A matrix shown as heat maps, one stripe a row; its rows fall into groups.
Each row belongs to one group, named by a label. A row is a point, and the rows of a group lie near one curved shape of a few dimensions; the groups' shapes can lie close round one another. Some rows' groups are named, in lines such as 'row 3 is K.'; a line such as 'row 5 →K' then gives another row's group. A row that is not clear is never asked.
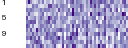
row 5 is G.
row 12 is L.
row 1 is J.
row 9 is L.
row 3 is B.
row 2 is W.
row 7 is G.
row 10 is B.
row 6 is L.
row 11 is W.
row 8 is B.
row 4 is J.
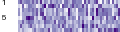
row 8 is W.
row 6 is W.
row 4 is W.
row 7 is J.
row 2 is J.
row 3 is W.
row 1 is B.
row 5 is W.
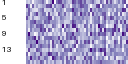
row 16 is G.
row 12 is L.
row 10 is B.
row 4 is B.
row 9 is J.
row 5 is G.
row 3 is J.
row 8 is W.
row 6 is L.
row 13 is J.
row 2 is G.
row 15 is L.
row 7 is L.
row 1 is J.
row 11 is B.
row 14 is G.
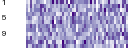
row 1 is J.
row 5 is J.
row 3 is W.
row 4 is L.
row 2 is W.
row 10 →W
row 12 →G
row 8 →L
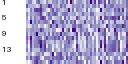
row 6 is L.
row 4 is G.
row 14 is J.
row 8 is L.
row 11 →W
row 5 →W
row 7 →W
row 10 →B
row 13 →W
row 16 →W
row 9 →B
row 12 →W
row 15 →B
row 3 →W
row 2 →G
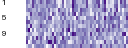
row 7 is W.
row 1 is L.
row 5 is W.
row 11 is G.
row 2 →L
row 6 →G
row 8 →G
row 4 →L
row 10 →G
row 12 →J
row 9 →J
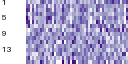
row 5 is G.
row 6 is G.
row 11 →L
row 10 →B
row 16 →L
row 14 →J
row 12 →J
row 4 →G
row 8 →W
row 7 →J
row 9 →W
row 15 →G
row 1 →W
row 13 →B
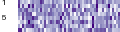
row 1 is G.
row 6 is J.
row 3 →B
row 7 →W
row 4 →B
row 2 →B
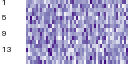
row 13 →G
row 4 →L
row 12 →W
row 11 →L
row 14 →W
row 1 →J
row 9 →G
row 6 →L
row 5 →B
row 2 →B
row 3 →G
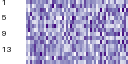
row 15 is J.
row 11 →W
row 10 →L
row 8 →J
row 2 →J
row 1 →L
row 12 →L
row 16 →W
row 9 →W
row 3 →W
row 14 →W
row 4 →W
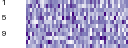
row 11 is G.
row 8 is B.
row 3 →G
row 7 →B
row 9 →G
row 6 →J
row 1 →W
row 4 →B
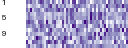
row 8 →W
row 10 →J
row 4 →J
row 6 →L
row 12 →G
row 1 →L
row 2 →W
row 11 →G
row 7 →L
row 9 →W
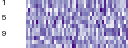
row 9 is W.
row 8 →W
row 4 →B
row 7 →L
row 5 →W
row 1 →W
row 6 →G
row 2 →W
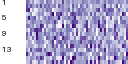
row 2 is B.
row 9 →B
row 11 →J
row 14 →G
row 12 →J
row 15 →L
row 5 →B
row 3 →G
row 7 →L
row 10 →G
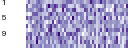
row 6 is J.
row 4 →W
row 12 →W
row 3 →L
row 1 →J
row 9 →B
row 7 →G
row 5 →B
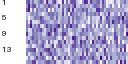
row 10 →L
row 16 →L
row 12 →J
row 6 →W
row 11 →B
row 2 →B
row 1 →L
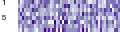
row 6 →L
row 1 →G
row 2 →L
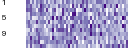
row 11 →B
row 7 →J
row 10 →L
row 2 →B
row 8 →J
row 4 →L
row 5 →J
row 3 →L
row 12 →W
